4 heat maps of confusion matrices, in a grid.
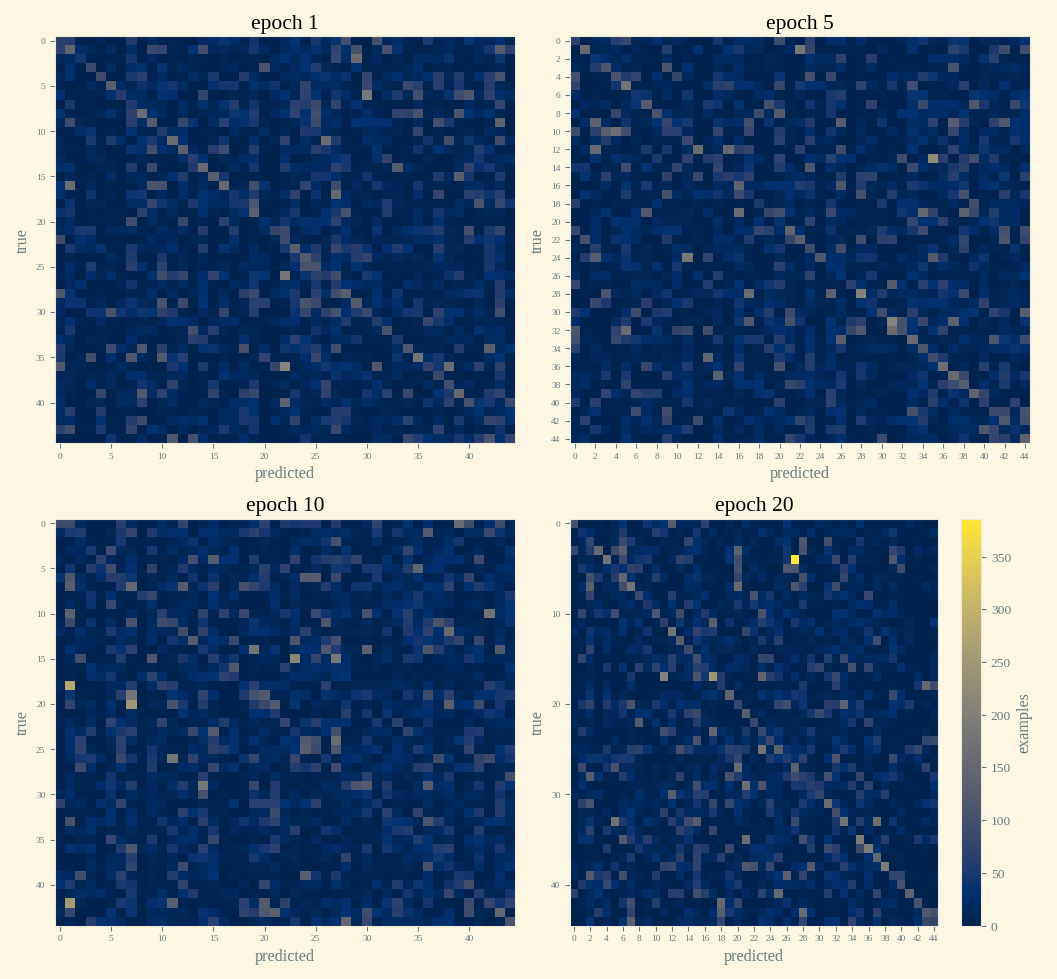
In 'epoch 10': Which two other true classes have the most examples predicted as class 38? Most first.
12, 20
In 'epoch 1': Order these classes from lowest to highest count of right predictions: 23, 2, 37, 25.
2, 37, 25, 23
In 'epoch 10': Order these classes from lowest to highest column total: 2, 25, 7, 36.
2, 25, 36, 7
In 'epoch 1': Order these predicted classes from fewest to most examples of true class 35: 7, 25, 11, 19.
19, 11, 25, 7
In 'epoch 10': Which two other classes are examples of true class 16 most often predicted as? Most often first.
17, 22
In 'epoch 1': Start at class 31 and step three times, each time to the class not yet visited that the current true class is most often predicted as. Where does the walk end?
0
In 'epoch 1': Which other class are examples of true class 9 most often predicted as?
43
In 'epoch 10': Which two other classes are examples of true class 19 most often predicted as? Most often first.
7, 20
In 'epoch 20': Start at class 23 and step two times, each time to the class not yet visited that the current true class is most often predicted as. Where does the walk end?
11
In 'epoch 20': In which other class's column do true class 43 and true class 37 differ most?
28
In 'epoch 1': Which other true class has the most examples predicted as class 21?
36
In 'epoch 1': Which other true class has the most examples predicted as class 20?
3
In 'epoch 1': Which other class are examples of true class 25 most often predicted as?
24
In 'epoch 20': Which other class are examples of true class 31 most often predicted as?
2
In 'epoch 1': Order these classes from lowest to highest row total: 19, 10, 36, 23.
10, 19, 23, 36
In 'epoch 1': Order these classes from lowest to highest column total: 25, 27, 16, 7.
16, 7, 25, 27
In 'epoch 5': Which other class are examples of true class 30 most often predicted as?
44
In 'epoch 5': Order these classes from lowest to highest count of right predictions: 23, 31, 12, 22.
23, 22, 12, 31
